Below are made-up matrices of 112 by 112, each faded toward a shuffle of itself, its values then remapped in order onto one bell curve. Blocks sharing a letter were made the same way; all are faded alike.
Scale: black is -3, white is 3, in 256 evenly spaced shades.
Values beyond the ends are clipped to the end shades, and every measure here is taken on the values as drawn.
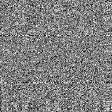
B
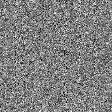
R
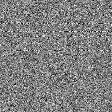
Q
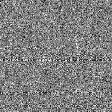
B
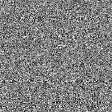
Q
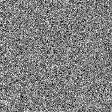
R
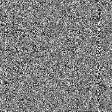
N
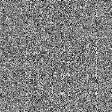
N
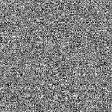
B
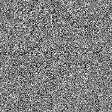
N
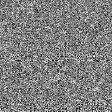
N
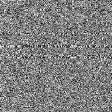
B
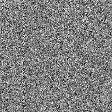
R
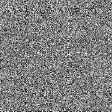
N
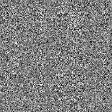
N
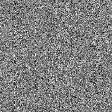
R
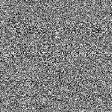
B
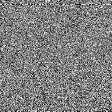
Q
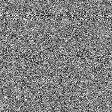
Q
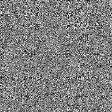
N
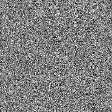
R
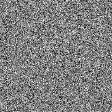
R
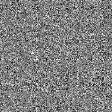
N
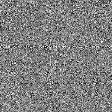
N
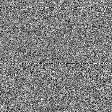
Q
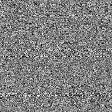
Q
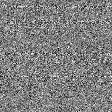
Q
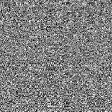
B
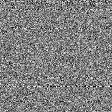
Q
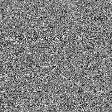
Q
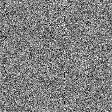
R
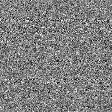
Q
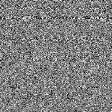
B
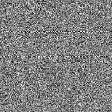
B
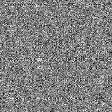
B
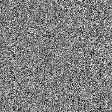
R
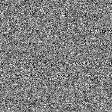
Q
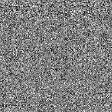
N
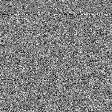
Q
